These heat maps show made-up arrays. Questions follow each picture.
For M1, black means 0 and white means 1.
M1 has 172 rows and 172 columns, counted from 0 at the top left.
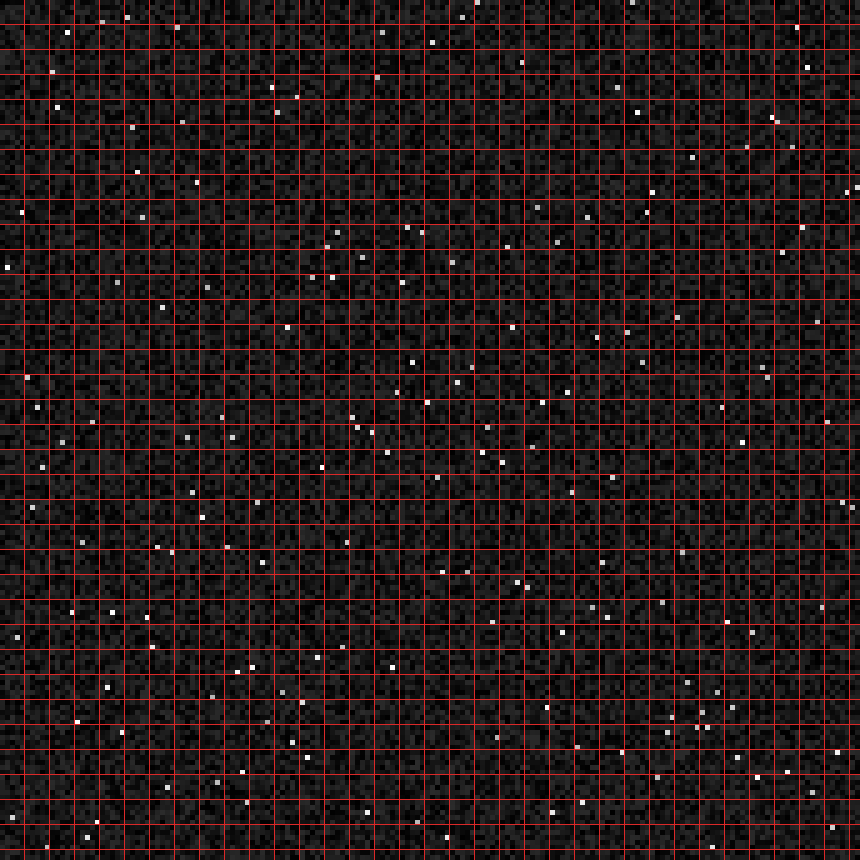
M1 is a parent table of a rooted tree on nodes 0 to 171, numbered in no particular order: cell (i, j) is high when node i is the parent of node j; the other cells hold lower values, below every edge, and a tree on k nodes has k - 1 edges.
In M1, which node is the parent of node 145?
124
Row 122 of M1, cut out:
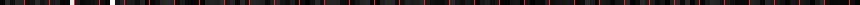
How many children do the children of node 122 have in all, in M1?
3
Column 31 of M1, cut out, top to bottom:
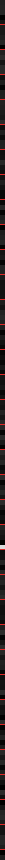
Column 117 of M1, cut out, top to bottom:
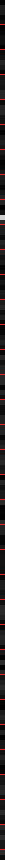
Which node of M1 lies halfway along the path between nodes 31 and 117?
133
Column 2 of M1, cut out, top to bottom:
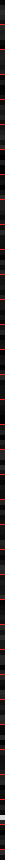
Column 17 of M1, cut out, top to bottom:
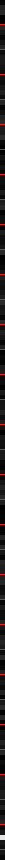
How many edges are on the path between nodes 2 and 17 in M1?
9
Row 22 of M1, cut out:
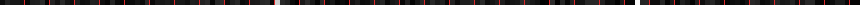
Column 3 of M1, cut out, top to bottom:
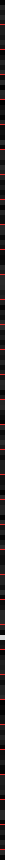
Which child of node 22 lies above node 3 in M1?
127
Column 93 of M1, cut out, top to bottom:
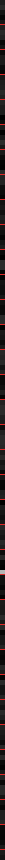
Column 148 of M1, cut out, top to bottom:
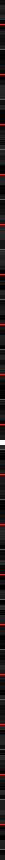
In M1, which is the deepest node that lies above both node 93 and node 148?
114
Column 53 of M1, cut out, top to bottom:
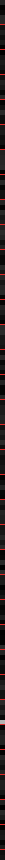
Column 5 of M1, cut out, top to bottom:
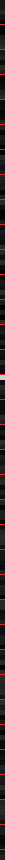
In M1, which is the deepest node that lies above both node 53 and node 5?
144
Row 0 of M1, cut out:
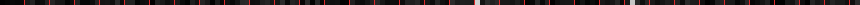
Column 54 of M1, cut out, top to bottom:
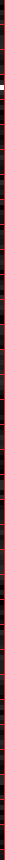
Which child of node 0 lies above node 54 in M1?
126
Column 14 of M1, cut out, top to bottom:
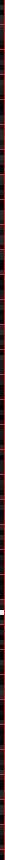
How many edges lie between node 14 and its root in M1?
3
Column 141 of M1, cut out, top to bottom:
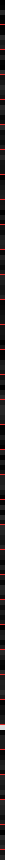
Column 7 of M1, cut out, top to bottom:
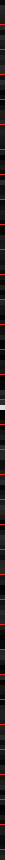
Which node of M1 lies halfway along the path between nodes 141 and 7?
45
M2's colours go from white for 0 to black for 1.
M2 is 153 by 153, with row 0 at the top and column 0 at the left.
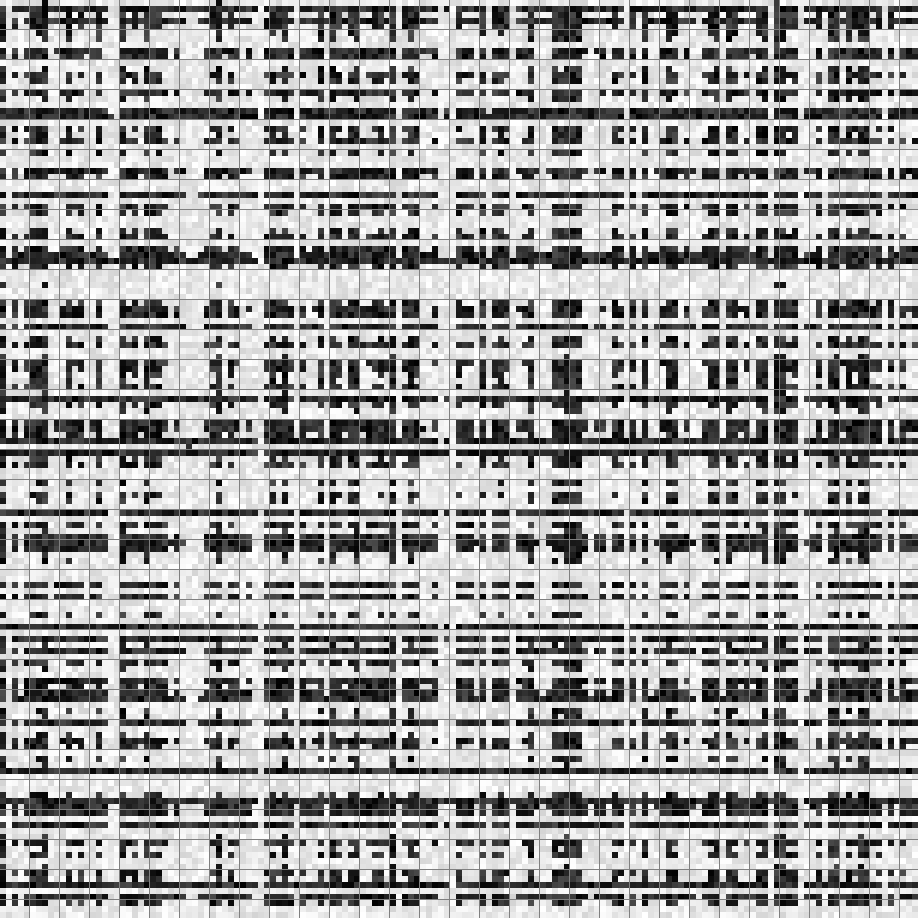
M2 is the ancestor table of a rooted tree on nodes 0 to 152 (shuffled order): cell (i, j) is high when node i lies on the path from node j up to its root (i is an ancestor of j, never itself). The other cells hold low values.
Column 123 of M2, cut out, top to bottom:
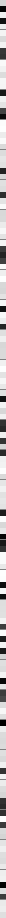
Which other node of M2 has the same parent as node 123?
86
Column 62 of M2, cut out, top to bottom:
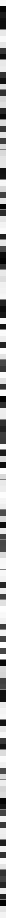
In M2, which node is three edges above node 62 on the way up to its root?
142
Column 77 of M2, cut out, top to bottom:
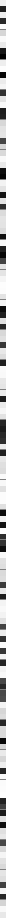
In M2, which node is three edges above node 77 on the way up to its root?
87
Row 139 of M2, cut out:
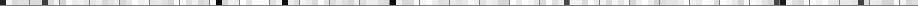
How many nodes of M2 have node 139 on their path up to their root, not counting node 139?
9
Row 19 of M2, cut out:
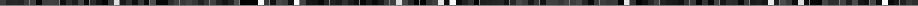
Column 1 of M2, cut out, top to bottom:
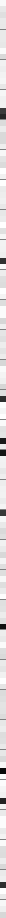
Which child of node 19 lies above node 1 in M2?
18
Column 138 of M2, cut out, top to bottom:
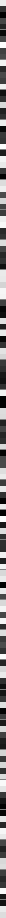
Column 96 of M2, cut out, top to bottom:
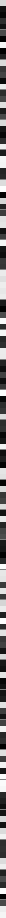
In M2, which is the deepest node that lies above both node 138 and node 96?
107
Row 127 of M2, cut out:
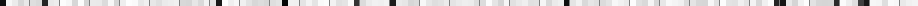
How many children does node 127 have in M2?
1
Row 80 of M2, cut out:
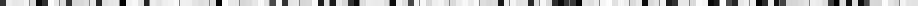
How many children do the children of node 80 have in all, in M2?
2
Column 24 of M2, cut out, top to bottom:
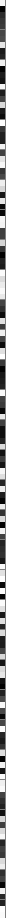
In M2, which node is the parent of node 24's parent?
92
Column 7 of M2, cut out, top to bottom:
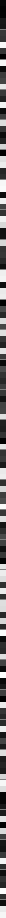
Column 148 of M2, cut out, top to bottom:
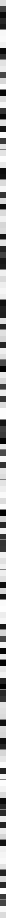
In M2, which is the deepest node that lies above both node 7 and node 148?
2
